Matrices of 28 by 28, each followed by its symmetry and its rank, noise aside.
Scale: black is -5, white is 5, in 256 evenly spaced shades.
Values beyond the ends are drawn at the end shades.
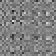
no symmetry, rank four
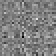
no symmetry, rank four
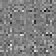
antisymmetric, rank four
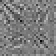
symmetric, rank four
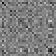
symmetric, rank four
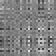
no symmetry, rank two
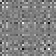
symmetric, rank two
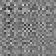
no symmetry, rank three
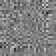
antisymmetric, rank four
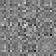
symmetric, rank three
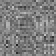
no symmetry, rank four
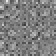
symmetric, rank four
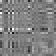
no symmetry, rank two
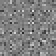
antisymmetric, rank four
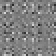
antisymmetric, rank two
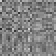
no symmetry, rank four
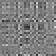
no symmetry, rank three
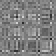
symmetric, rank two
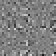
antisymmetric, rank four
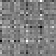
antisymmetric, rank two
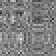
antisymmetric, rank four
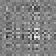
no symmetry, rank two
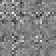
symmetric, rank four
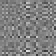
no symmetry, rank three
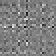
no symmetry, rank three
